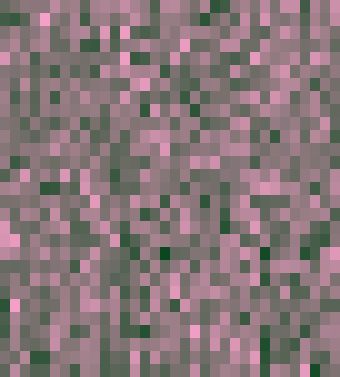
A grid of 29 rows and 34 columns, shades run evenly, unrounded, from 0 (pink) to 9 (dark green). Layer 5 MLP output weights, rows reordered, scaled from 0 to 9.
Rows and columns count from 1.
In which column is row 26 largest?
15
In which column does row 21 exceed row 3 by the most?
13
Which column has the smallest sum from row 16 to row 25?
10
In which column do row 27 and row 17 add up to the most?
27
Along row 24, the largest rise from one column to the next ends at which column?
3
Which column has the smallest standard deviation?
7
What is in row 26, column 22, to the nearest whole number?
2
